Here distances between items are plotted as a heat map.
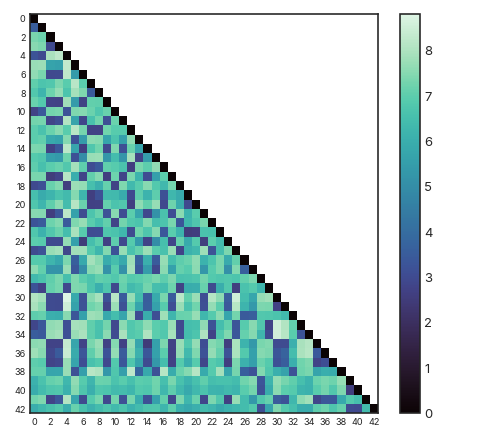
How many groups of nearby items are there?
5
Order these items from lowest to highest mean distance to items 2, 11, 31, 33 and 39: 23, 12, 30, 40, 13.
30, 40, 13, 23, 12
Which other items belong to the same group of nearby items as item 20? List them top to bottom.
7, 8, 12, 16, 19, 23
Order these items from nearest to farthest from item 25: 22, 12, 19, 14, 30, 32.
22, 19, 12, 32, 14, 30
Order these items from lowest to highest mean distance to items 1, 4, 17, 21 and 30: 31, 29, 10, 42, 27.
31, 29, 10, 27, 42
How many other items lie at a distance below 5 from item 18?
9
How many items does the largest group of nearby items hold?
15
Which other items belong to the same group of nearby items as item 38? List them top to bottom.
5, 13, 15, 26, 27, 32
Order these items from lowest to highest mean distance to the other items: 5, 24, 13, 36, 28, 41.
24, 41, 36, 13, 5, 28
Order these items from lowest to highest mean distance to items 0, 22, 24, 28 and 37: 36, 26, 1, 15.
1, 36, 15, 26
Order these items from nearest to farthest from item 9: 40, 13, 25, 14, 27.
14, 27, 13, 40, 25
